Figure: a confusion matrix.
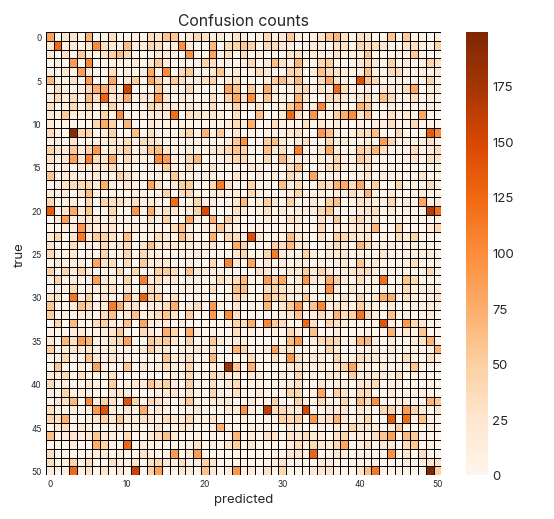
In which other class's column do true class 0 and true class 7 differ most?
26
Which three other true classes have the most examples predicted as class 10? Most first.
6, 42, 47
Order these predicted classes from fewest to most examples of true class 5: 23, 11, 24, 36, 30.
23, 24, 11, 30, 36
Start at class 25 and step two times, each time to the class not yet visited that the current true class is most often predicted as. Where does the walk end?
36
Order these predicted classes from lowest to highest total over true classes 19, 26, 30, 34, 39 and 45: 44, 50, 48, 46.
50, 46, 48, 44
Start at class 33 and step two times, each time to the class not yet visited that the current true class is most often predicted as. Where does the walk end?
28
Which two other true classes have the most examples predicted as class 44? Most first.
48, 46
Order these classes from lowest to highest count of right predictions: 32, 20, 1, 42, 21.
32, 21, 42, 1, 20
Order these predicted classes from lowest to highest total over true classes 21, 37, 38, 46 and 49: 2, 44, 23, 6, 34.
34, 44, 2, 6, 23
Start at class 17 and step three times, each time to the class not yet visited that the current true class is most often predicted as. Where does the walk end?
15
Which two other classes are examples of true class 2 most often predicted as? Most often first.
18, 21
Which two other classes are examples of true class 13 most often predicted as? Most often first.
32, 6
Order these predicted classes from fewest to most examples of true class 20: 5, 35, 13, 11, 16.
16, 35, 5, 13, 11
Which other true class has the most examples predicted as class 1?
38
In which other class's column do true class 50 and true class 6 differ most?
49
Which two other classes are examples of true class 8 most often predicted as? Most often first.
35, 32
